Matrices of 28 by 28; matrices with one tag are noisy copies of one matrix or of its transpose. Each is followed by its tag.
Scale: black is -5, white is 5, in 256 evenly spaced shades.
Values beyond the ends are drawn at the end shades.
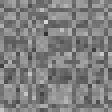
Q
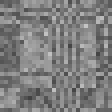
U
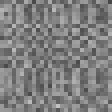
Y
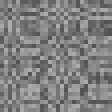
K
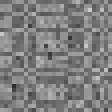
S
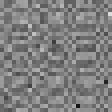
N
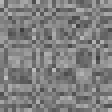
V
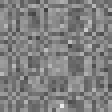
V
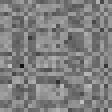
S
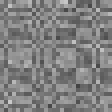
V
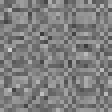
N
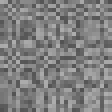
K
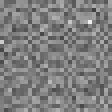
N
